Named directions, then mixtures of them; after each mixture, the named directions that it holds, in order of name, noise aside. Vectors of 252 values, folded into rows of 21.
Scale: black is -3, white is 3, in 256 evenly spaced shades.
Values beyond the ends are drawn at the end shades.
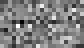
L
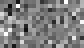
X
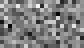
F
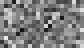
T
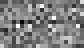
L.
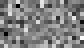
F, L, X.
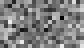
T, X.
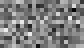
F, L.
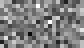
F, T.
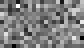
F, L, X.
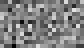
L, X.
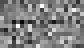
L.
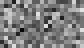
T.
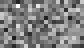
F, L, X.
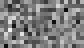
L, T, X.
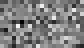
L.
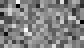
F, X.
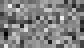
L, T, X.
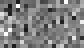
X.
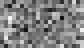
T, X.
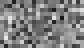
L, T, X.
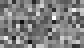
L, T.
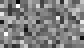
F, X.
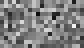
F, L, T.
